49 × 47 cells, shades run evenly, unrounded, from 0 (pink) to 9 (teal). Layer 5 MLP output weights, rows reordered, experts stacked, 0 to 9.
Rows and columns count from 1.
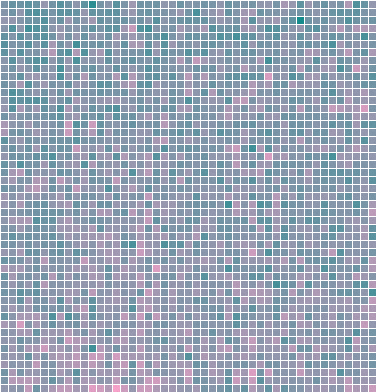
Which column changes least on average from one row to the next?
22
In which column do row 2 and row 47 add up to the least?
32
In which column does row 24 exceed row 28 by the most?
19
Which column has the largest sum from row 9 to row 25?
8
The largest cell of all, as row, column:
3, 38
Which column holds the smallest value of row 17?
9
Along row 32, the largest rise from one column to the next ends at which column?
43
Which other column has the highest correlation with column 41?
45
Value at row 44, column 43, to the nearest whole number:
4
